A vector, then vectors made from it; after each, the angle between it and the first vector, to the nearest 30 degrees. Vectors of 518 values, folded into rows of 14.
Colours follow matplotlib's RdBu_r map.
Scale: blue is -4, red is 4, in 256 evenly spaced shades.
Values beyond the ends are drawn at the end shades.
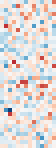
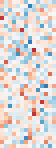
90 degrees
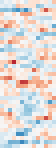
60 degrees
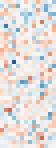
150 degrees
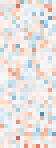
90 degrees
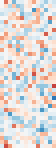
120 degrees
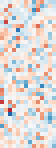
120 degrees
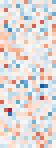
150 degrees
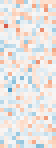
60 degrees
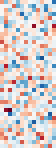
150 degrees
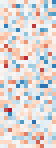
150 degrees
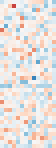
120 degrees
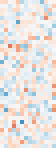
90 degrees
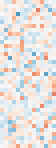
90 degrees
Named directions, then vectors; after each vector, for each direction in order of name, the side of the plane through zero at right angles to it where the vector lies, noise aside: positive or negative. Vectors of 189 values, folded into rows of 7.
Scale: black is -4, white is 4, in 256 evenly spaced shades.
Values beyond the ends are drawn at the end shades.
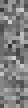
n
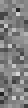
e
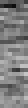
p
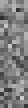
positive, negative, negative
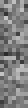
positive, positive, negative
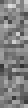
negative, negative, negative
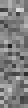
negative, positive, negative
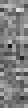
negative, positive, negative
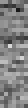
positive, negative, positive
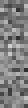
positive, negative, positive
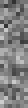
negative, negative, positive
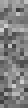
positive, negative, negative
